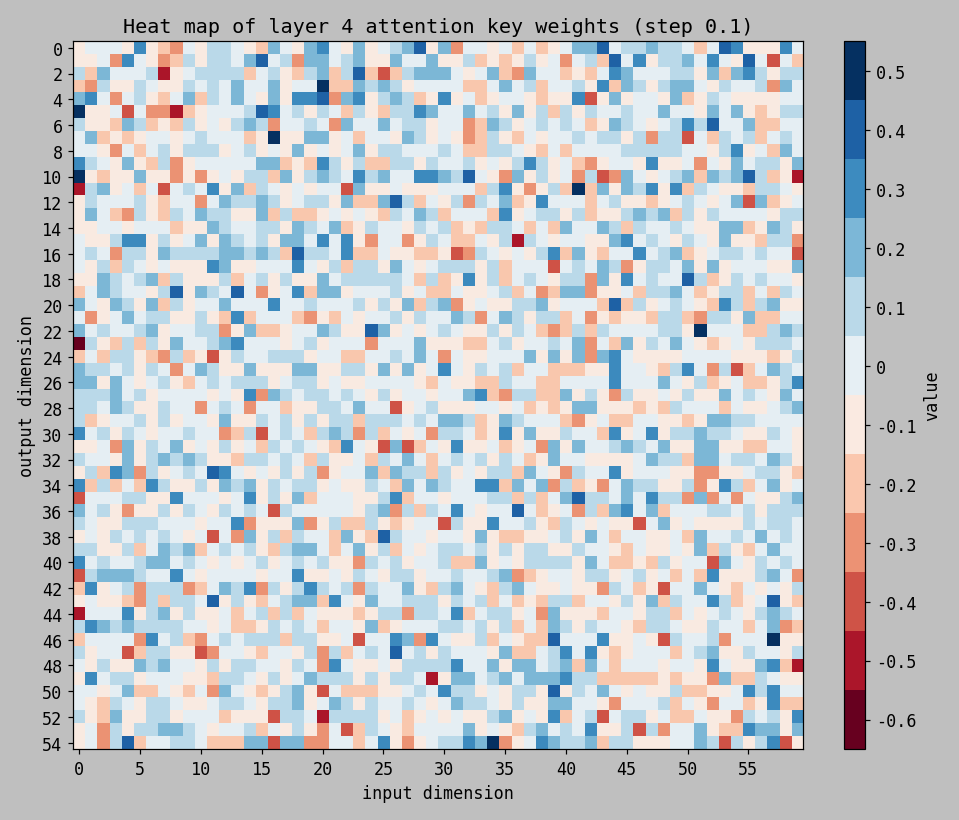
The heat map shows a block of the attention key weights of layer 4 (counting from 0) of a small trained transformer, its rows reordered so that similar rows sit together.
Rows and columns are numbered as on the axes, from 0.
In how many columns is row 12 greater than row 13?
25
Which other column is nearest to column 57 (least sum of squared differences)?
6
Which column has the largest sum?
18
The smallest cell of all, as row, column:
23, 0
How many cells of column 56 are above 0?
20
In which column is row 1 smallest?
57
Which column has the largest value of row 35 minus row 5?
8
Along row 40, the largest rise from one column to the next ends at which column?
53
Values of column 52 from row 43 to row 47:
0.3 0 0.1 0.1 0.2
